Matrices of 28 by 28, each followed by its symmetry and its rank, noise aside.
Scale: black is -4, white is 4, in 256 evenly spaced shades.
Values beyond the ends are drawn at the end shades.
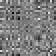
symmetric, rank three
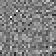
symmetric, rank six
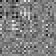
symmetric, rank four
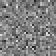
antisymmetric, rank six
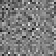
no symmetry, rank six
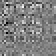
no symmetry, rank three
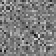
symmetric, rank six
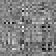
no symmetry, rank four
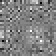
symmetric, rank four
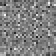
no symmetry, rank six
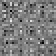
symmetric, rank three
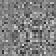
antisymmetric, rank four
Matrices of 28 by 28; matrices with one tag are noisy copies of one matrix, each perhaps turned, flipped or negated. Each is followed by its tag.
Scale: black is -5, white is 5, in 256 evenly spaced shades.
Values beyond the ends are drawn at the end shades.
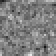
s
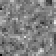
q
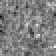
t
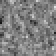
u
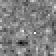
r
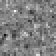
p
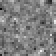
q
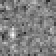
r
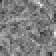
q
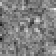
t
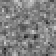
t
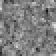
s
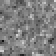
q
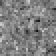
t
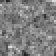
s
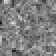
q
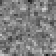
s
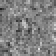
t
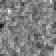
s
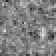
r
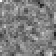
q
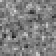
p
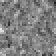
s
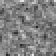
u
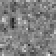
r
